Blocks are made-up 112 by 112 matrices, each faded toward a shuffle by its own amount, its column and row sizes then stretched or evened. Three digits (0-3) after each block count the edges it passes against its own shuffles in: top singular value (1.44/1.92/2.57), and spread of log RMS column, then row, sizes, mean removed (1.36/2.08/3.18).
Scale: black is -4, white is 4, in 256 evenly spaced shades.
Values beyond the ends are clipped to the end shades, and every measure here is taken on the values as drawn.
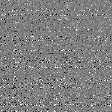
0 1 3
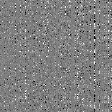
2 3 1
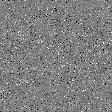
1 0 1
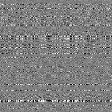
3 0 3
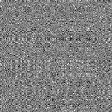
3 1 2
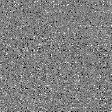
1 1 2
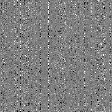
2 3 1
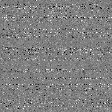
0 1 3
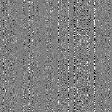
3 3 1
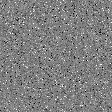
0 0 0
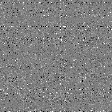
1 1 2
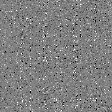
0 2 1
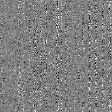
2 3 0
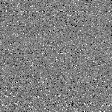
1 0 2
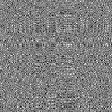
3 0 2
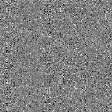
2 2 0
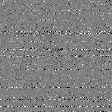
1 0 3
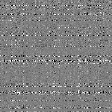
2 2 3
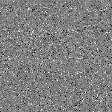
1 0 1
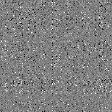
1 2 2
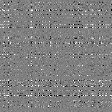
3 2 3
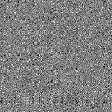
2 1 1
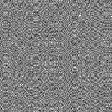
3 0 0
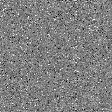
1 1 0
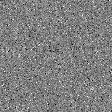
1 0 0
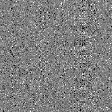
2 2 0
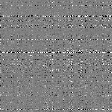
2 2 3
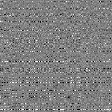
3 1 3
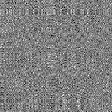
3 0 1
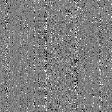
2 3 0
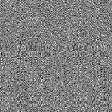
3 2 0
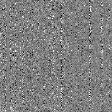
1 3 0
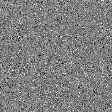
1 1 1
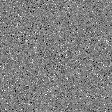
0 0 1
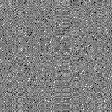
3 0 0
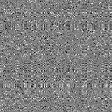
3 1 2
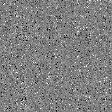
0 2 1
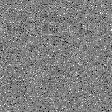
2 0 0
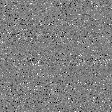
0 0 2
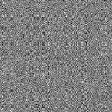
3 2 1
